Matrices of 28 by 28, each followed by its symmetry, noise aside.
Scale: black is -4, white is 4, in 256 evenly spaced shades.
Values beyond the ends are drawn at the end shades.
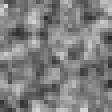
antisymmetric.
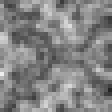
mirrored top to bottom.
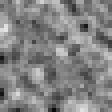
symmetric across the other diagonal.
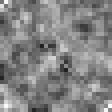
symmetric across the other diagonal.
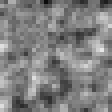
antisymmetric.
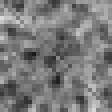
symmetric across the other diagonal.
